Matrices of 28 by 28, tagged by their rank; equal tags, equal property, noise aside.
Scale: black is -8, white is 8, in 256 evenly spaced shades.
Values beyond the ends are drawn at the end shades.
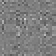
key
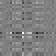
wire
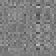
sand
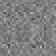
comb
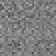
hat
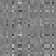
sand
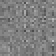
key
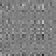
sand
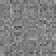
hat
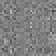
hat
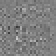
comb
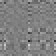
sand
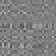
key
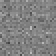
hat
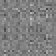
comb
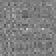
comb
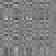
wire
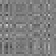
wire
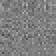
comb
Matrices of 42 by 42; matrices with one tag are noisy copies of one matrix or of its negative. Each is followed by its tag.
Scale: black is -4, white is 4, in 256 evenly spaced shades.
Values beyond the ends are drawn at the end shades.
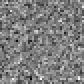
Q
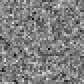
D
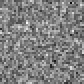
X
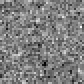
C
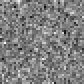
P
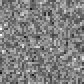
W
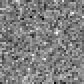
P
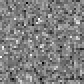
Q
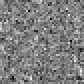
Q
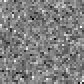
D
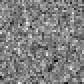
X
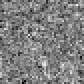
C
